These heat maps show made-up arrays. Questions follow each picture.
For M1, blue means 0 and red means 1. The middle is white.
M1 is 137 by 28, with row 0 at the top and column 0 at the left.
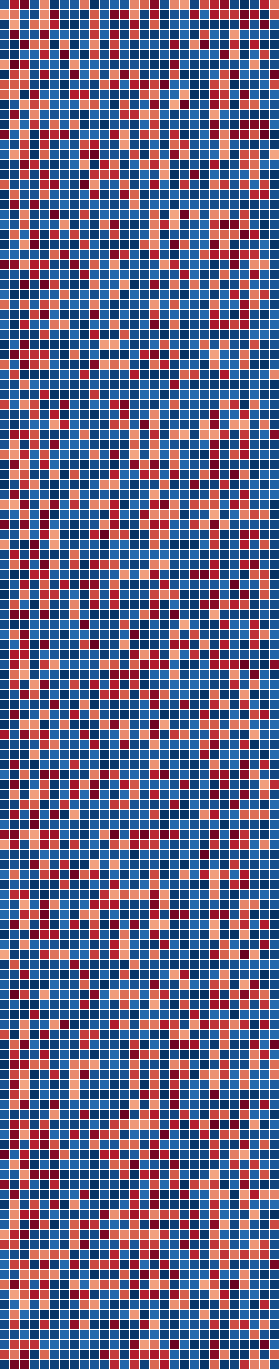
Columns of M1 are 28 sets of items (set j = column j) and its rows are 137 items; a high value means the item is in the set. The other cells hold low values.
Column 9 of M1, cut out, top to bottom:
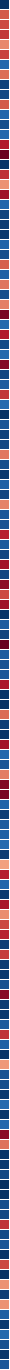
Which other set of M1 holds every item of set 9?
4
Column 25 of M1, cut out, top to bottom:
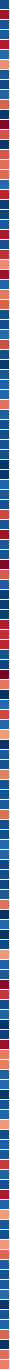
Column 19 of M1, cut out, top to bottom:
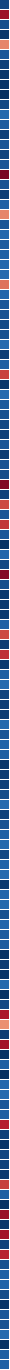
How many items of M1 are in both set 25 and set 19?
9
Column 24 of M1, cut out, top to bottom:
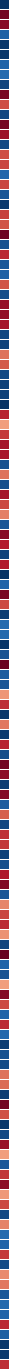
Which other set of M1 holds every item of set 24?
15
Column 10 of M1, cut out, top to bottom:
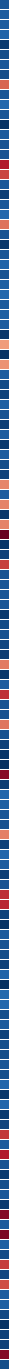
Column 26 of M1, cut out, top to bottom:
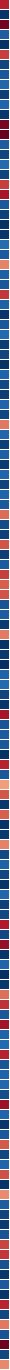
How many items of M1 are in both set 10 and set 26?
0
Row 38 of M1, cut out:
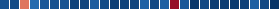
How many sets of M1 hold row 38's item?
2
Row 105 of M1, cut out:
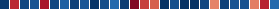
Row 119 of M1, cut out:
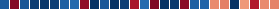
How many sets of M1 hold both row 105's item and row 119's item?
6
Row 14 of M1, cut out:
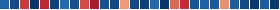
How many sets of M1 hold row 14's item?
8
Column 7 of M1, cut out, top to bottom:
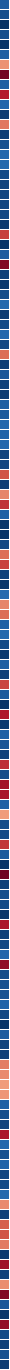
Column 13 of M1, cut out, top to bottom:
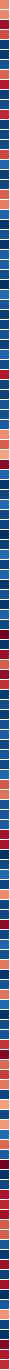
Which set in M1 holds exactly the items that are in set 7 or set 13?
1
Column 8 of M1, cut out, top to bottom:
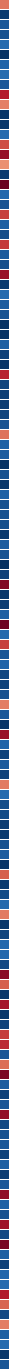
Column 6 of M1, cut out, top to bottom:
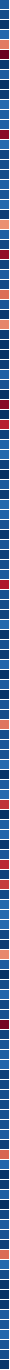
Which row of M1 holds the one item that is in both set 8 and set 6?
58
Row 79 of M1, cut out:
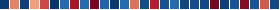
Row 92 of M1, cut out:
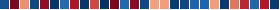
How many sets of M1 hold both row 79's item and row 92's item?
9
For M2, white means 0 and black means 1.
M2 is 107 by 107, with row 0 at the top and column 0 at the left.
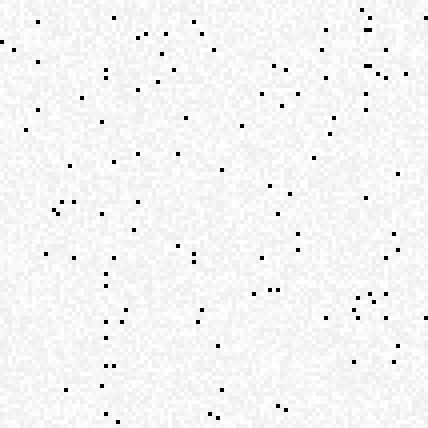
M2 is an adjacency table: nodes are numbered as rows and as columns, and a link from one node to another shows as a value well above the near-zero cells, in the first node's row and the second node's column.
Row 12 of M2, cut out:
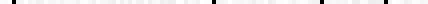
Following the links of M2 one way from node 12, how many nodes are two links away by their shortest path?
6
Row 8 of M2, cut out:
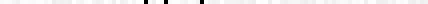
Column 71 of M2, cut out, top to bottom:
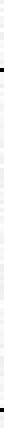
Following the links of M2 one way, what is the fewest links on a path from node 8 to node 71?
3
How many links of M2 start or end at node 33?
2
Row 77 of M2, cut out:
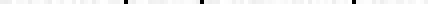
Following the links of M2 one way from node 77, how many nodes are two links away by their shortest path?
4
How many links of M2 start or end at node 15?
2
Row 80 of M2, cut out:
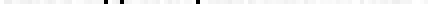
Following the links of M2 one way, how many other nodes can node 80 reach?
7
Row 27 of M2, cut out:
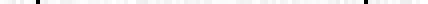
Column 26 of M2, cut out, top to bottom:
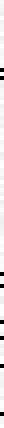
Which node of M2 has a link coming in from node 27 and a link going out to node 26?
node 91
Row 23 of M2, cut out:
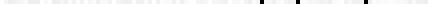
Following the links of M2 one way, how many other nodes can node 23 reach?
11
